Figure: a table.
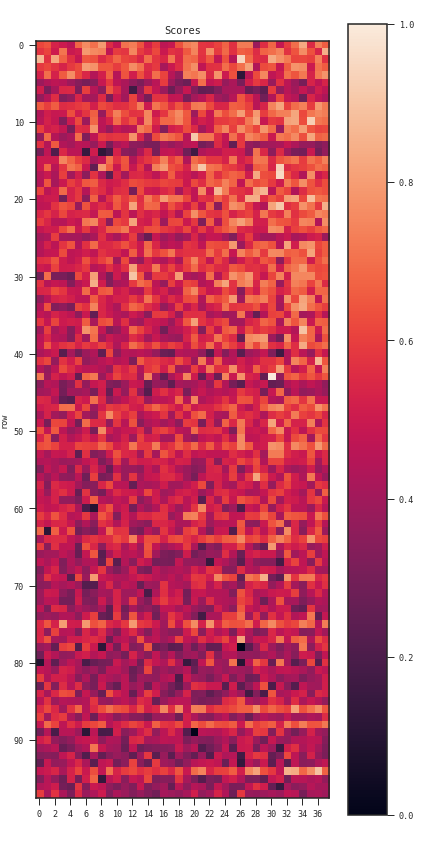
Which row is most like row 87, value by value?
82
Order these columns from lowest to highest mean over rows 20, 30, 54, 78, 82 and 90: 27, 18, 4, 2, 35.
2, 4, 18, 27, 35
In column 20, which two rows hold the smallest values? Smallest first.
89, 14
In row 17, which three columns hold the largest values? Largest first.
31, 28, 35
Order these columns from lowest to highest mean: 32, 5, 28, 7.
5, 7, 28, 32
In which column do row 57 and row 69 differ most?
7
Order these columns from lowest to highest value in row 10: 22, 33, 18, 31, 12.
22, 31, 12, 18, 33
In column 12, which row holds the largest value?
30
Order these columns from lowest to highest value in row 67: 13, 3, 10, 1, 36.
10, 3, 1, 13, 36
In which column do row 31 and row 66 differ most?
26
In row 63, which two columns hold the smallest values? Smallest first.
1, 25
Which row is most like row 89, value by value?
14
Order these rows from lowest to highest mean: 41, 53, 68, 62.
68, 62, 53, 41
